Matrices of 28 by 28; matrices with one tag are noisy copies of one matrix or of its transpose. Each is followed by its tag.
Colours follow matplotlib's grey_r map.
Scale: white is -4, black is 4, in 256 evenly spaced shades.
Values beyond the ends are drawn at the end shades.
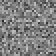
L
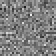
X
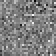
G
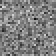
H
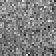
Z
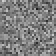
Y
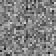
G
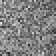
Z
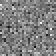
G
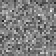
L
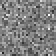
H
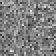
L
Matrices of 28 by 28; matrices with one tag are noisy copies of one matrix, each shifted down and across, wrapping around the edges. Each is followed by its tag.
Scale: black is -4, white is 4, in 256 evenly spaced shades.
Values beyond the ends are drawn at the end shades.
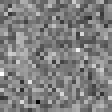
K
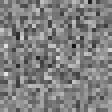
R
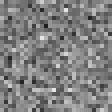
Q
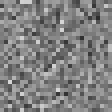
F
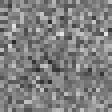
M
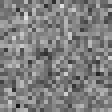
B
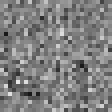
B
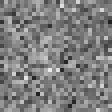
K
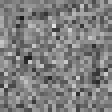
B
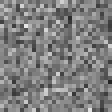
B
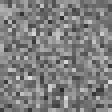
F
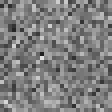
K
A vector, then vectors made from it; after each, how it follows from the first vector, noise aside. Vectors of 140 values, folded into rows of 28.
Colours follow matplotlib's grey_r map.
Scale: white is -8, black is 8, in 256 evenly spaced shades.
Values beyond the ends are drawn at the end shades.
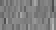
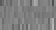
partly zeroed.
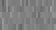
reversed, negated, shrunk.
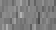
wrapped around, partly zeroed.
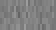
wrapped around, negated, shrunk.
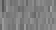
reversed, negated, shrunk.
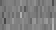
partly zeroed.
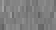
wrapped around, negated, shrunk.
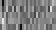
reversed, negated, scaled up.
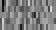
reversed, negated, scaled up.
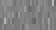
negated, partly zeroed.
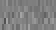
partly zeroed.
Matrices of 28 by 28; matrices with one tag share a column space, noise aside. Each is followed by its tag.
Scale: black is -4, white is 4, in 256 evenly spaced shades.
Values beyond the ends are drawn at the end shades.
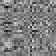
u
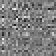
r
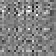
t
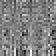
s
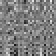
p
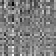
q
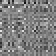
u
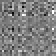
t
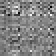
t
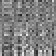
s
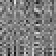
p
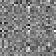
u
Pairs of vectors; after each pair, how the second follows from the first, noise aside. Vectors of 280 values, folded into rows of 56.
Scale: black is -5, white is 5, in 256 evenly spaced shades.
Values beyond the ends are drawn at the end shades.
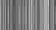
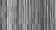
reversed.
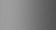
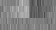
wrapped around, negated, partly zeroed.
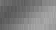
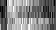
wrapped around, negated, scaled up.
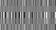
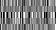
negated, scaled up.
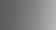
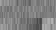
wrapped around, negated, partly zeroed.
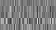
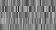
reversed, negated.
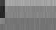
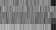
wrapped around.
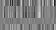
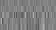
wrapped around, shrunk.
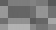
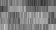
reversed, negated.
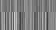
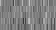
wrapped around, negated, partly zeroed.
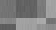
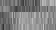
reversed, negated.
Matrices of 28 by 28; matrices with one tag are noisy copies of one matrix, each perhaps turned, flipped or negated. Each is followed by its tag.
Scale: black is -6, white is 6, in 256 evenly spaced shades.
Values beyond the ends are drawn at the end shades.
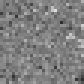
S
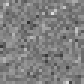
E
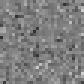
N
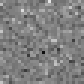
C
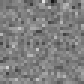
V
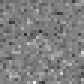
C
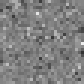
V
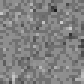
S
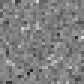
E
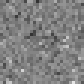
N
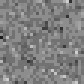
E
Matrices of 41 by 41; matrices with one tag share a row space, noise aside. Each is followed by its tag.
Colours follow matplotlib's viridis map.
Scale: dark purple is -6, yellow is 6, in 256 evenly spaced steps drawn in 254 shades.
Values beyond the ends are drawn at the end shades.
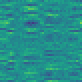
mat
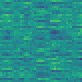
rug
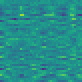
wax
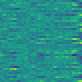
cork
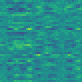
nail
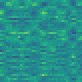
wax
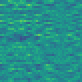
nail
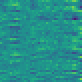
cork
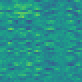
nail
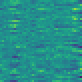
cork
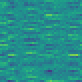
mat
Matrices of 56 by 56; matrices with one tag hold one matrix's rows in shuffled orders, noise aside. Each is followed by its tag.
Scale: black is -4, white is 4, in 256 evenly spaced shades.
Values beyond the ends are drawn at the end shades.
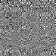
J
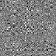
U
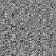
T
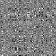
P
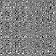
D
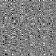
T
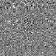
U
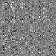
T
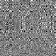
J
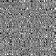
J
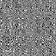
D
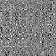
D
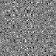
U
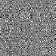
J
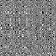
D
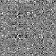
P
